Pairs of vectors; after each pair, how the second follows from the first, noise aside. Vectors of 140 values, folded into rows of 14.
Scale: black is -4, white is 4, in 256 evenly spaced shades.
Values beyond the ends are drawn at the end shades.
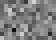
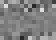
reversed, negated, partly zeroed.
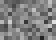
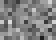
copied.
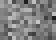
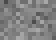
wrapped around, shrunk.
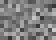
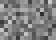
shuffled.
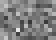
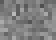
wrapped around, shrunk.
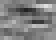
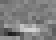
reversed, negated, partly zeroed.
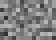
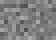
wrapped around, shrunk.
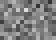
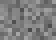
reversed, negated, shrunk.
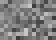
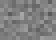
wrapped around, shrunk.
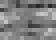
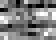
scaled up.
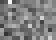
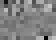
reversed, negated, partly zeroed.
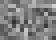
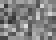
shuffled.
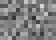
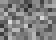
shuffled.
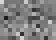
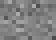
reversed, negated, shrunk.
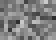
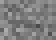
wrapped around, shrunk.
